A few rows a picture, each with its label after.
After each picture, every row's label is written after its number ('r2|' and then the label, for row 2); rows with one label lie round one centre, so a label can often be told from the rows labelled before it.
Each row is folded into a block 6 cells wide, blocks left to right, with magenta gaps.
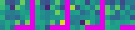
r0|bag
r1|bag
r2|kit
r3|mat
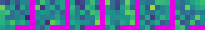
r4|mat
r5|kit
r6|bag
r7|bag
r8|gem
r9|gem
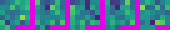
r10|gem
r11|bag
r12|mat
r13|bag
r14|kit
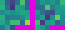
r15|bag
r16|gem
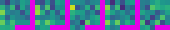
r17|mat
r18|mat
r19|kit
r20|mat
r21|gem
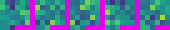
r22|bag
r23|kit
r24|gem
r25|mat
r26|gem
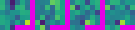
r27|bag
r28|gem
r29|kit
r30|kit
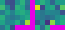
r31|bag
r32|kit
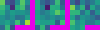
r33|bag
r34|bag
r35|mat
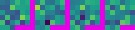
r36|gem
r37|kit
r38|gem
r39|kit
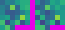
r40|gem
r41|gem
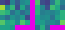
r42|mat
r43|bag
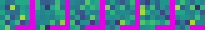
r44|gem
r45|bag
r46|gem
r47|kit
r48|mat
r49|kit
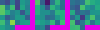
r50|mat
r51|bag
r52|gem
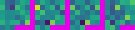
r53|bag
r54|kit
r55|kit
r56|gem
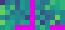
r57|mat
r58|gem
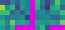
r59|mat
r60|bag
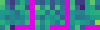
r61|bag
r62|mat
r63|bag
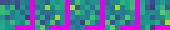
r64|mat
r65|gem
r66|kit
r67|gem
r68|bag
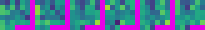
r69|mat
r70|mat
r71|bag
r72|kit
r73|bag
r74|bag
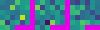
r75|gem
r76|kit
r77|mat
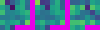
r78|bag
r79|bag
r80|mat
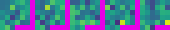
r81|gem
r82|gem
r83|mat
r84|kit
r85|bag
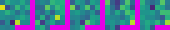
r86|kit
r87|gem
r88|kit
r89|bag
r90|bag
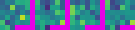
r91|gem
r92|bag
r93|mat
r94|bag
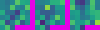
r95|gem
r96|gem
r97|bag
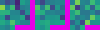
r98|mat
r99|mat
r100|kit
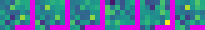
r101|gem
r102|gem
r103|gem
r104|mat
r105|bag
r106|gem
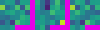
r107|kit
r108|bag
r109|kit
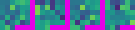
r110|gem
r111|mat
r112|gem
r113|bag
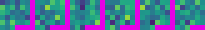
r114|mat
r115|gem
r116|bag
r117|gem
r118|kit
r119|kit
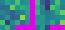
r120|gem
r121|bag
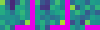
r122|bag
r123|bag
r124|kit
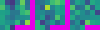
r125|bag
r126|gem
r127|kit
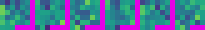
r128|mat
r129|bag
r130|gem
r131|bag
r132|mat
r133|gem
